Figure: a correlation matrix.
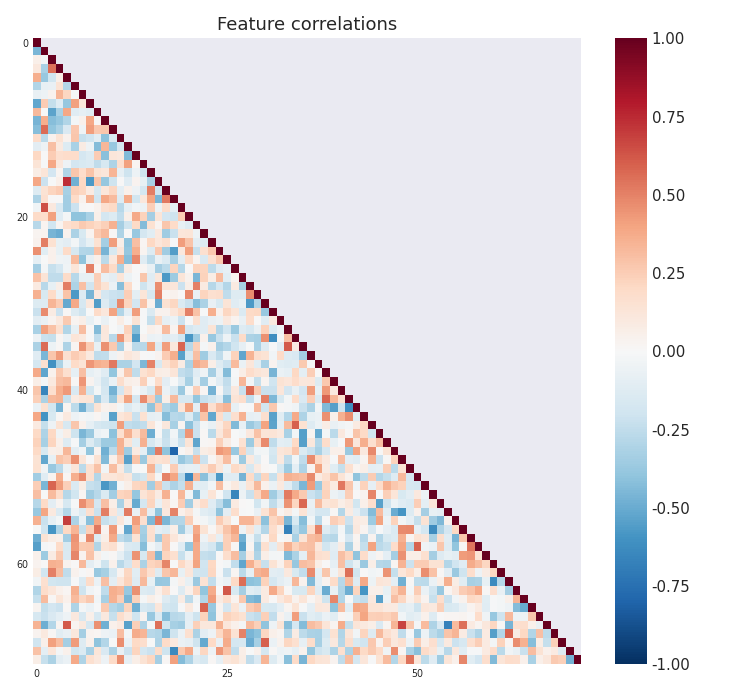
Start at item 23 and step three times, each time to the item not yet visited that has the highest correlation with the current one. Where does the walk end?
35
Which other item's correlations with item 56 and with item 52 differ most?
33
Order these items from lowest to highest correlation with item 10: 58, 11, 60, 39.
11, 39, 60, 58
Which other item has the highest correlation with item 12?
54
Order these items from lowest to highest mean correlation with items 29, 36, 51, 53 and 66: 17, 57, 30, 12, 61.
17, 30, 57, 12, 61
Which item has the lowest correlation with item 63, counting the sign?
43
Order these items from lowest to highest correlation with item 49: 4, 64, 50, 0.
50, 4, 64, 0
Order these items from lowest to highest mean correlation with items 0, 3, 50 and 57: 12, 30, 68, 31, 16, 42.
42, 68, 31, 12, 16, 30
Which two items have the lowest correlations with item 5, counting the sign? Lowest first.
29, 16
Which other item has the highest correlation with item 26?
7
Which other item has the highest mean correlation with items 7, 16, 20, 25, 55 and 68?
13
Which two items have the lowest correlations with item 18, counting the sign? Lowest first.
47, 70
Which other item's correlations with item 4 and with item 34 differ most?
30
